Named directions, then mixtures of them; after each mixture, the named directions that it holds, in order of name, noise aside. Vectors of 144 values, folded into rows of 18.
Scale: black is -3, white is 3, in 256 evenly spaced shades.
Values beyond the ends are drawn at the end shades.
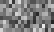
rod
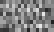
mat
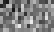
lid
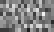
mat.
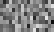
lid, mat, rod.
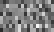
lid, mat.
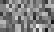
lid, mat, rod.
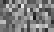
lid, mat, rod.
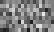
mat.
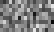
lid, mat, rod.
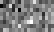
lid, mat, rod.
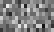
lid, mat, rod.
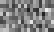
mat.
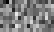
lid, rod.
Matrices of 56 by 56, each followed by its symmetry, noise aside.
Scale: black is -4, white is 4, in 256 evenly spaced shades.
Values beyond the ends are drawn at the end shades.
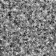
antisymmetric.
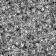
same after a half turn.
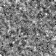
symmetric across the other diagonal.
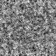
same after a half turn.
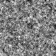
symmetric across the other diagonal.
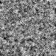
no symmetry.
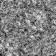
symmetric across the other diagonal.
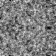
mirrored top to bottom.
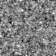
antisymmetric.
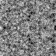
mirrored top to bottom.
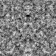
mirrored left to right.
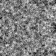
mirrored top to bottom.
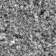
antisymmetric.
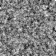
no symmetry.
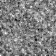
symmetric across the other diagonal.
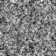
no symmetry.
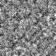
symmetric.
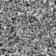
antisymmetric.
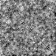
symmetric.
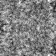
mirrored top to bottom.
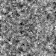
mirrored top to bottom.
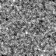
same after a half turn.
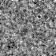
symmetric across the other diagonal.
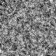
symmetric.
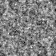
same after a half turn.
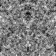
mirrored left to right.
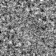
antisymmetric.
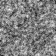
symmetric.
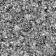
symmetric.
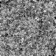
symmetric across the other diagonal.
